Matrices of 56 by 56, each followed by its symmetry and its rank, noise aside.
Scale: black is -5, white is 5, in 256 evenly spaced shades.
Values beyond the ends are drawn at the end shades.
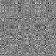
no symmetry, rank five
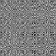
symmetric, rank three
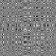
no symmetry, rank four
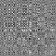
symmetric, rank four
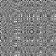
symmetric, rank four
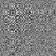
symmetric, rank three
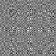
symmetric, rank three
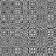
symmetric, rank three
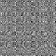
no symmetry, rank five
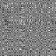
no symmetry, rank five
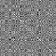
symmetric, rank three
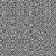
no symmetry, rank five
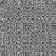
symmetric, rank five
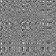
symmetric, rank three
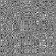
no symmetry, rank five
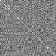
symmetric, rank five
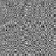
antisymmetric, rank four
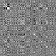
symmetric, rank three
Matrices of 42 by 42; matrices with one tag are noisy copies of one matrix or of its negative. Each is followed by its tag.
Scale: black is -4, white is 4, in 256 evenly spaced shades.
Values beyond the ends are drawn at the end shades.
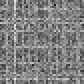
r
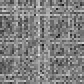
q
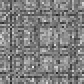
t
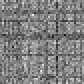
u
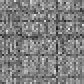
u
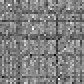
u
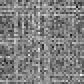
q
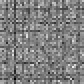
r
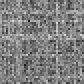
u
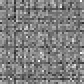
r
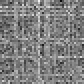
q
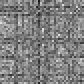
q
